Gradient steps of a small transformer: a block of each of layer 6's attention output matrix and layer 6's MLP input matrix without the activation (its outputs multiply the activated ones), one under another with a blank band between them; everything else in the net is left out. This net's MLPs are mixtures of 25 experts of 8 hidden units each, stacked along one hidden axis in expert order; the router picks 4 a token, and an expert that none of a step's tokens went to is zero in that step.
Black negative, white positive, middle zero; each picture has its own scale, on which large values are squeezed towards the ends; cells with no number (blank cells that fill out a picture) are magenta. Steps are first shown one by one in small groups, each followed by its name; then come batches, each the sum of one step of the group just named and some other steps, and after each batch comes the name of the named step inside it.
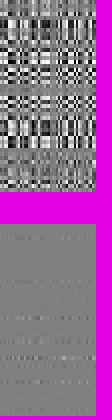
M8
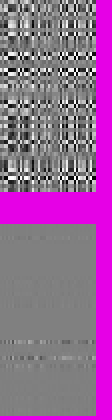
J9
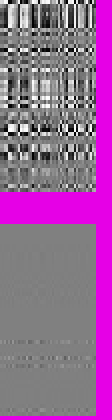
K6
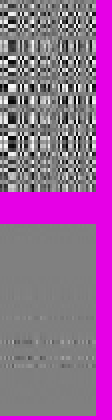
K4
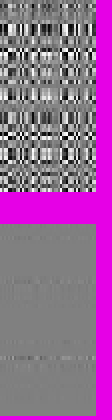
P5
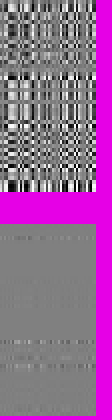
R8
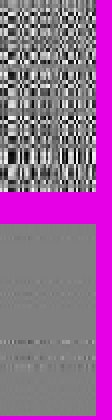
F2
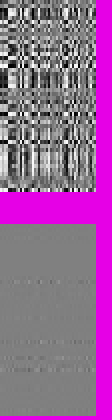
K4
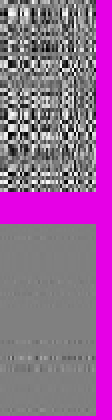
K6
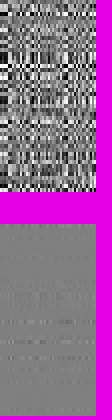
F2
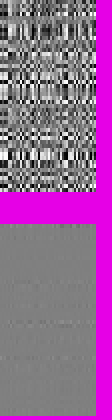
P5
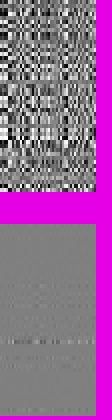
K4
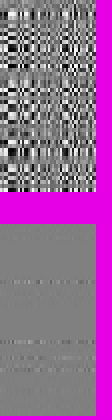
J9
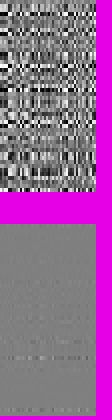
F2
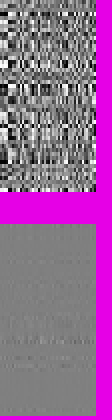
K4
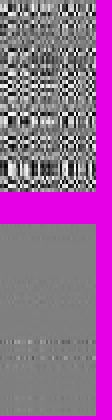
J9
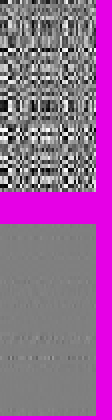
P5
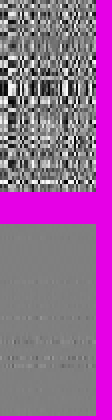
K4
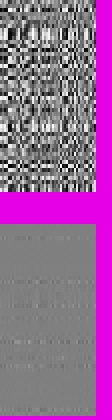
R8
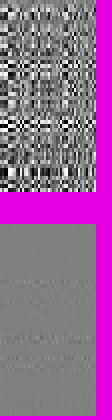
F2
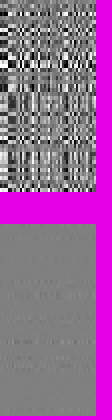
K4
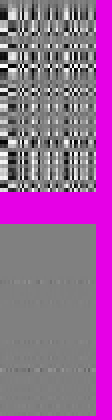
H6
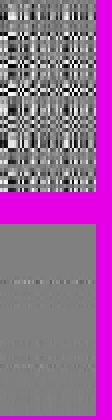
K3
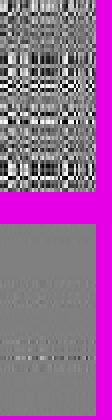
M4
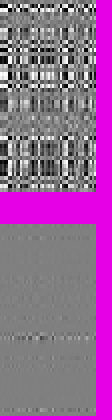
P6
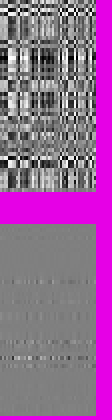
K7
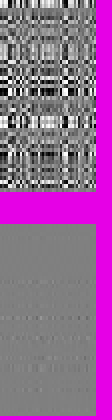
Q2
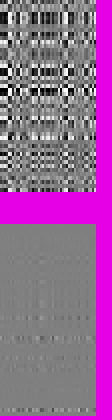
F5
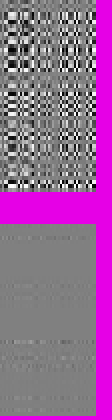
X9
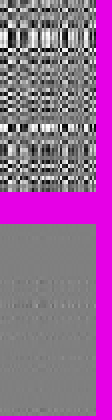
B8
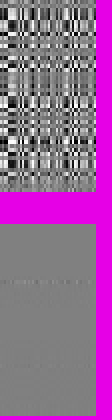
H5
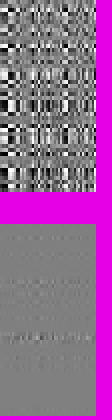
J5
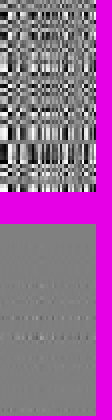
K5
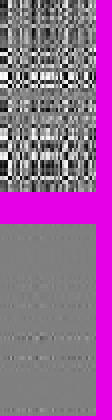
P6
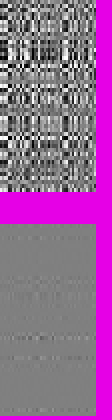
P6
